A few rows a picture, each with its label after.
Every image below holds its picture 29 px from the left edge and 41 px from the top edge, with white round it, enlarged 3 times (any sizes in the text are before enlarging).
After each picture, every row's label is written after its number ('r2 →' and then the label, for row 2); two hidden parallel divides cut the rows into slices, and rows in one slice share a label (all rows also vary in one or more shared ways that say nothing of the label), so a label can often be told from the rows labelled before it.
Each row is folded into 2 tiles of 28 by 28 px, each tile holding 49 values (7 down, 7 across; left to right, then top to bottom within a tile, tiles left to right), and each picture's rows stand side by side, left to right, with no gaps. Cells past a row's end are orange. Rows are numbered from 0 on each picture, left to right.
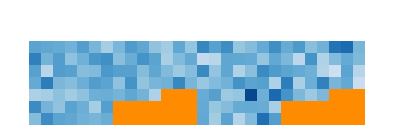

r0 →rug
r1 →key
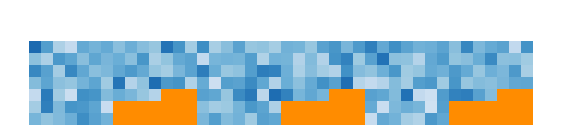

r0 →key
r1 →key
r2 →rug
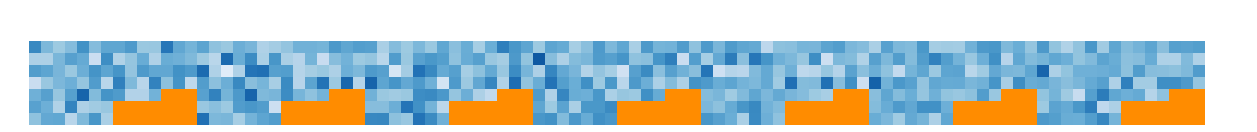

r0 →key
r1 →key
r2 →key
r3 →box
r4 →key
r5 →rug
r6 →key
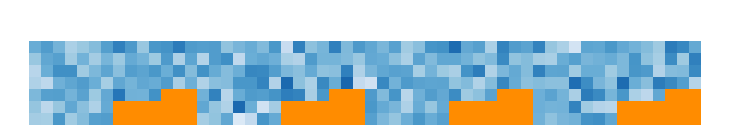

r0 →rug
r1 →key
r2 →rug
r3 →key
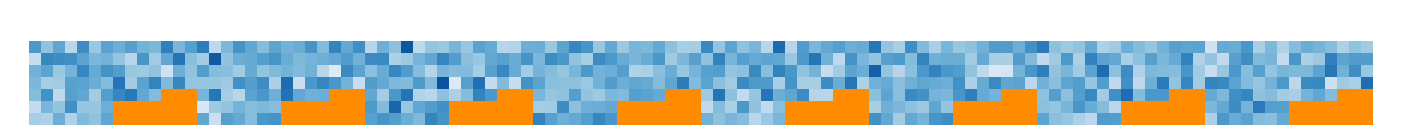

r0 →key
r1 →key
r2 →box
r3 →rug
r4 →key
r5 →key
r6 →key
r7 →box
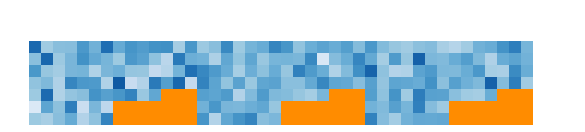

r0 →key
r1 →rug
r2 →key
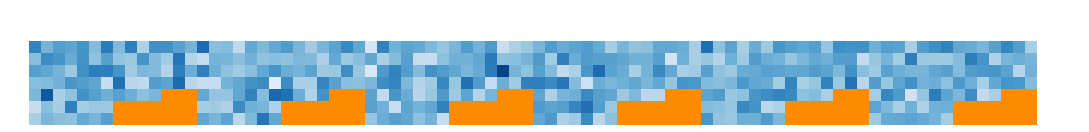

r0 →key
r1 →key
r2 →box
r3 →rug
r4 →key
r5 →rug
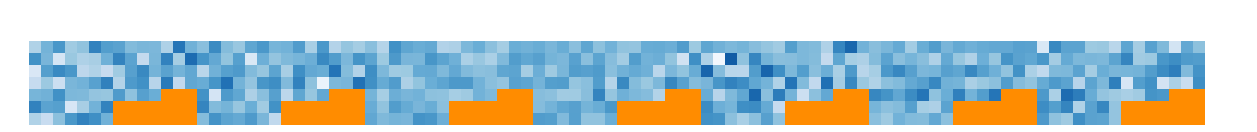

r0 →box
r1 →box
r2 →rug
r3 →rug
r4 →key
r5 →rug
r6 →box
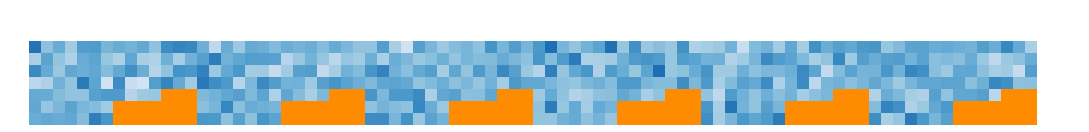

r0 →key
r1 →rug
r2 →rug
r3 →rug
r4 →rug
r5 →rug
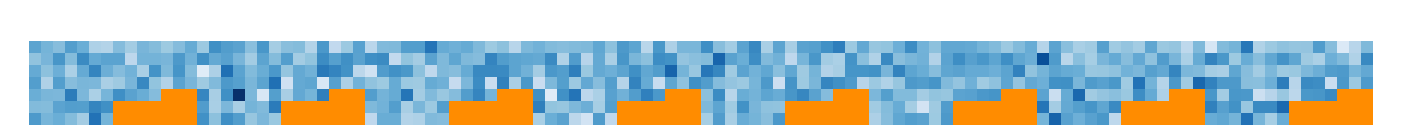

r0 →rug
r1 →box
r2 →box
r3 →box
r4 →key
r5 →rug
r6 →box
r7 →box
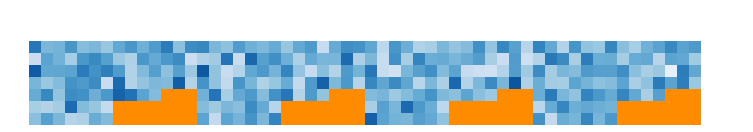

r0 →key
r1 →key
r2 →key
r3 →key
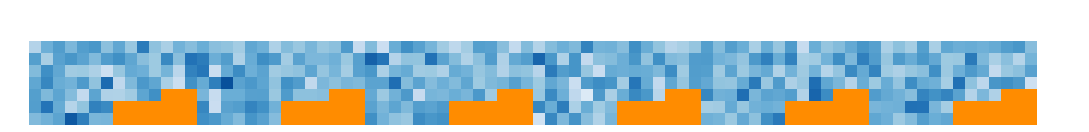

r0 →box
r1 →rug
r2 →rug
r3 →box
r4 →rug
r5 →key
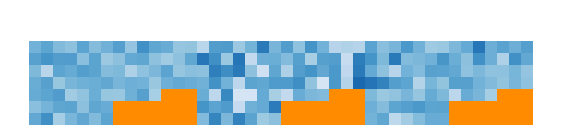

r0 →rug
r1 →box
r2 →rug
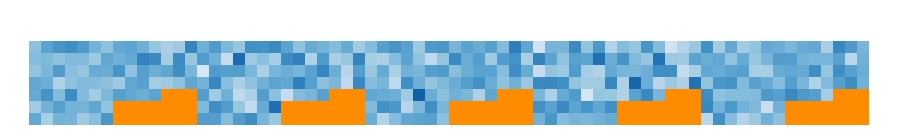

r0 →rug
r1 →box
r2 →rug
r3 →box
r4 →rug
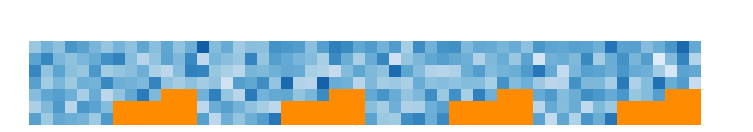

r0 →rug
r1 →key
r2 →rug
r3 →key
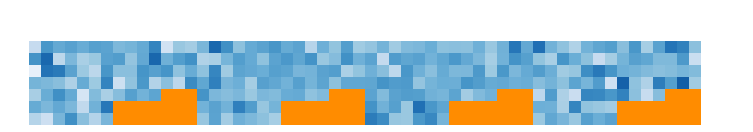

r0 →box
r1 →rug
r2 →rug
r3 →key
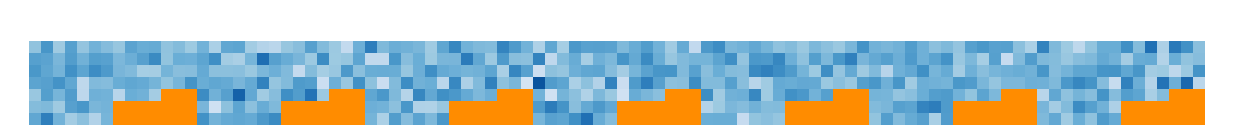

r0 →rug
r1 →rug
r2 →key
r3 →box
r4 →rug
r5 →rug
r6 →key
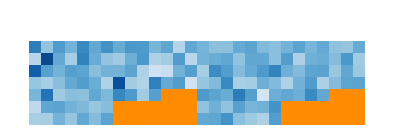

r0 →key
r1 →rug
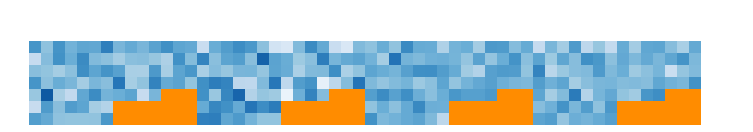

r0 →key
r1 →box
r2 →rug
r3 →rug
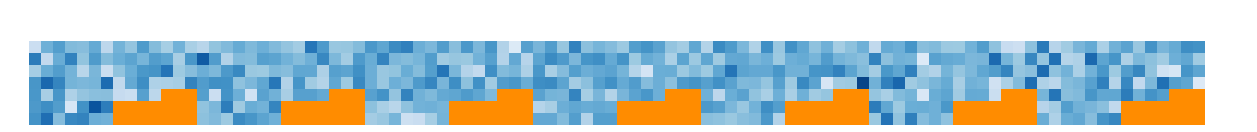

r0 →box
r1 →box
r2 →rug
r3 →rug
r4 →box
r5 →box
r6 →key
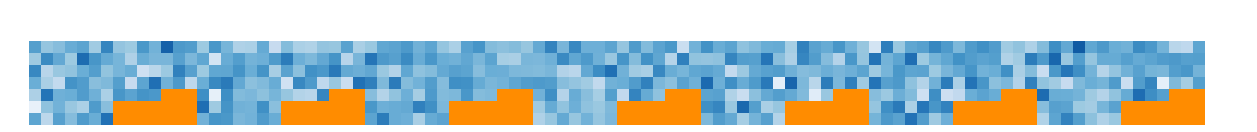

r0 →key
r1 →box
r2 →rug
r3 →rug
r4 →key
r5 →box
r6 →box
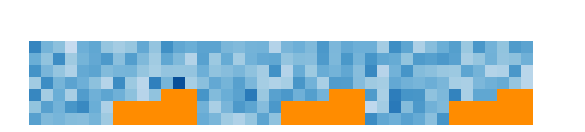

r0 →key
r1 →rug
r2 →rug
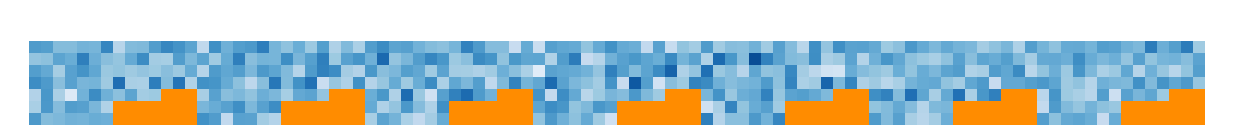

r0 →key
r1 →box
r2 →rug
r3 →box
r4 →key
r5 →rug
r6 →rug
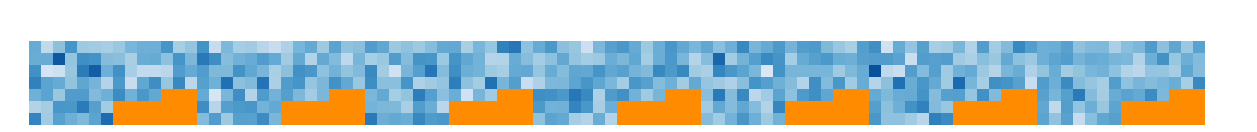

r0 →key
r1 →rug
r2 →key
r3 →rug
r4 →rug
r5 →key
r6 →rug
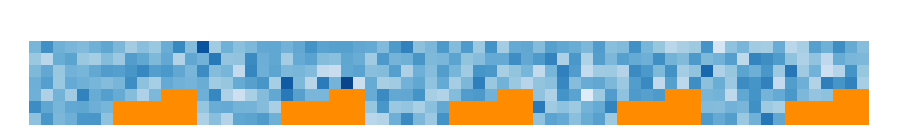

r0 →rug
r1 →key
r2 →rug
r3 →box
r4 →key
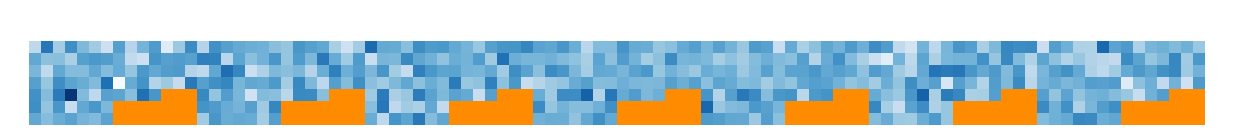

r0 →box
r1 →box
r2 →key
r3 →rug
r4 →rug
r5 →key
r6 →box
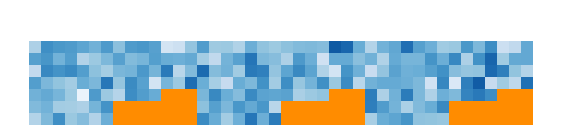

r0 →box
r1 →key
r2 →box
